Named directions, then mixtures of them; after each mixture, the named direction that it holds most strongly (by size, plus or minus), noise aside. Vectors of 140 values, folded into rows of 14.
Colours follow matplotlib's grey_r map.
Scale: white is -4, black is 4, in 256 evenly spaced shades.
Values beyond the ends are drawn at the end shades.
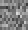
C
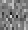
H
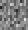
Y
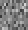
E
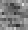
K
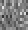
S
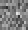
C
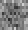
K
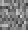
C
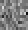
S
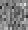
E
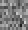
C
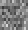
C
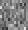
E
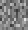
Y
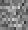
C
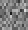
E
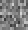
Y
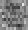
K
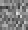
C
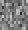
S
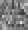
E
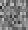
Y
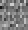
Y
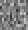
Y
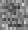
K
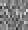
C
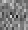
H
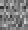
C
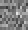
C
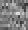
C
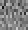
S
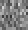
S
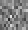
H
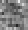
K
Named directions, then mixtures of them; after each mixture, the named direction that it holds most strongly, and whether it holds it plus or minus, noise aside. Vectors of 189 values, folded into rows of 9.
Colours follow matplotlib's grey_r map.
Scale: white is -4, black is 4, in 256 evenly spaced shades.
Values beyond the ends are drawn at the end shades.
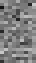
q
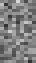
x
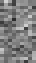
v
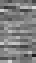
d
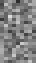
x, minus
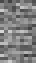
d, plus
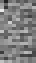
q, minus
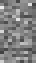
q, minus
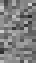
q, minus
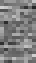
d, minus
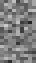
x, minus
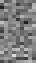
q, plus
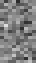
x, minus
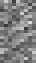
v, plus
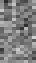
v, minus
